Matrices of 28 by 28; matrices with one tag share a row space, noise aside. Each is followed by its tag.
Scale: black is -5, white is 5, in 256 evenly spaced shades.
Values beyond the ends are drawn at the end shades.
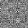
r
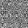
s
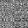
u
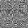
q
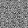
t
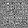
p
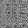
q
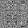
q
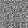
p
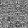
r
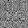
q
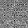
p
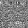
r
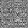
r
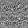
t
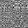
u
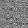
p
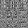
q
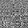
u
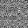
t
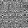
s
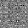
r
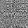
p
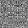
r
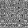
t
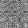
t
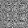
q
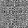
p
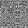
r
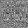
p
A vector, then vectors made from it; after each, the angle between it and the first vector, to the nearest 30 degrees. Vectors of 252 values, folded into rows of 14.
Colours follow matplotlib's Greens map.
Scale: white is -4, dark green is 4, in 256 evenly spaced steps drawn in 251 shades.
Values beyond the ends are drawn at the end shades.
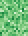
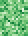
150 degrees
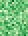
90 degrees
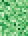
120 degrees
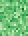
60 degrees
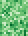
90 degrees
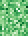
90 degrees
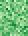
120 degrees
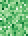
90 degrees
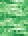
60 degrees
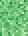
60 degrees
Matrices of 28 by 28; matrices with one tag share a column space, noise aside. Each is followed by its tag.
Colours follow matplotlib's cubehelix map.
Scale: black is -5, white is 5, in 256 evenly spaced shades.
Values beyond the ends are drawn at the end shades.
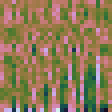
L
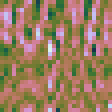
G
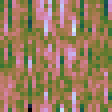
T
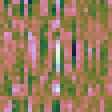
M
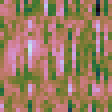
M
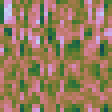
G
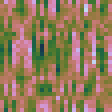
M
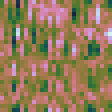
G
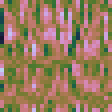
G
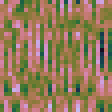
M
